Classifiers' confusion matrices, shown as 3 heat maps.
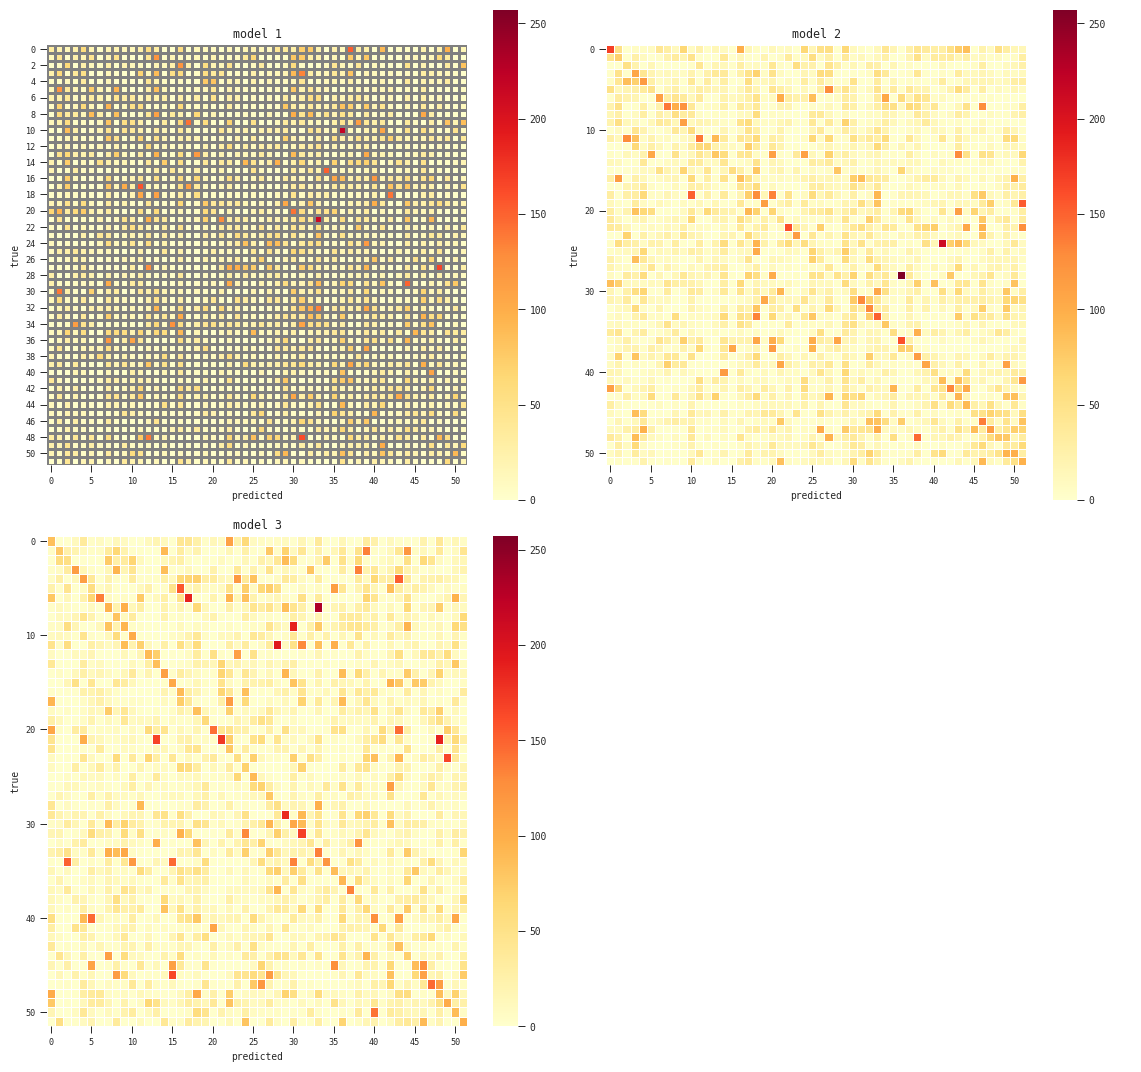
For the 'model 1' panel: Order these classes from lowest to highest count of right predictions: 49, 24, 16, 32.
49, 16, 24, 32
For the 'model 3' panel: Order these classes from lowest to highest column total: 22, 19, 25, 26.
19, 26, 25, 22
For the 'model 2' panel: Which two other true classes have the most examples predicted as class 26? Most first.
47, 22
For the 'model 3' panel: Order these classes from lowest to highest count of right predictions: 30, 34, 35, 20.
35, 30, 34, 20
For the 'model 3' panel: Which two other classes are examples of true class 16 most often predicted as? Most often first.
24, 21
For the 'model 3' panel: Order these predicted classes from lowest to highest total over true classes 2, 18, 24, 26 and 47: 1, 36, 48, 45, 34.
45, 1, 34, 36, 48
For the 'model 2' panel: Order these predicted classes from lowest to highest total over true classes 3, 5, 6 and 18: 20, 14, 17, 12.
12, 14, 17, 20
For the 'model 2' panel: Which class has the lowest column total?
15
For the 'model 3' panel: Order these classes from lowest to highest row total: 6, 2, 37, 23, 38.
38, 37, 2, 23, 6
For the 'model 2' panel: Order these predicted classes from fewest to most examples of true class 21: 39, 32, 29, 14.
39, 14, 29, 32
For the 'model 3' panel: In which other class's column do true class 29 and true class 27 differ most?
31
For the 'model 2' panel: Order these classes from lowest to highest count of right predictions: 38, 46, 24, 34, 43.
24, 34, 43, 38, 46
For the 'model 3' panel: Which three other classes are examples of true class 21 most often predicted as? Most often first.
48, 13, 4
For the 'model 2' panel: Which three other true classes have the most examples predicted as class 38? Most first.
48, 35, 29
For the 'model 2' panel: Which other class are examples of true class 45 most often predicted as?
3
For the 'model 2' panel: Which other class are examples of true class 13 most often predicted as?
43
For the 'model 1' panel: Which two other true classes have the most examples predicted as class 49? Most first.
0, 9
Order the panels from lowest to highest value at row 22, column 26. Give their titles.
model 3, model 1, model 2
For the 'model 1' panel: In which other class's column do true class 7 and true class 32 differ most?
33
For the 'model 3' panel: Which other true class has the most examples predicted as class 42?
26
